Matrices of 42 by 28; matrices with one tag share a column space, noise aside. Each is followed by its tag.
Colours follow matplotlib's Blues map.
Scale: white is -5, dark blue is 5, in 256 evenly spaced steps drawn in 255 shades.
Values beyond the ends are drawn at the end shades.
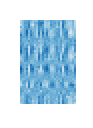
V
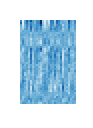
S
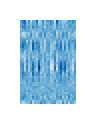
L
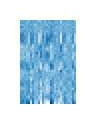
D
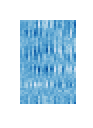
V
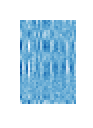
L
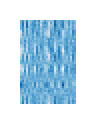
V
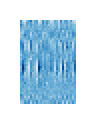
L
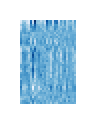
S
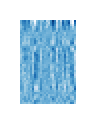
S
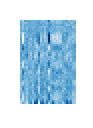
D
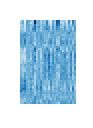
S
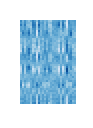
V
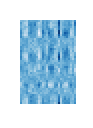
V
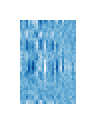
L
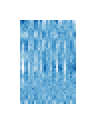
L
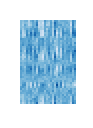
V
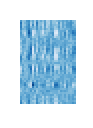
V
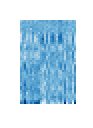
D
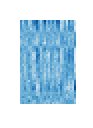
S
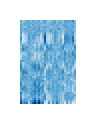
D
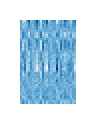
L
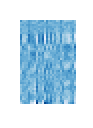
D
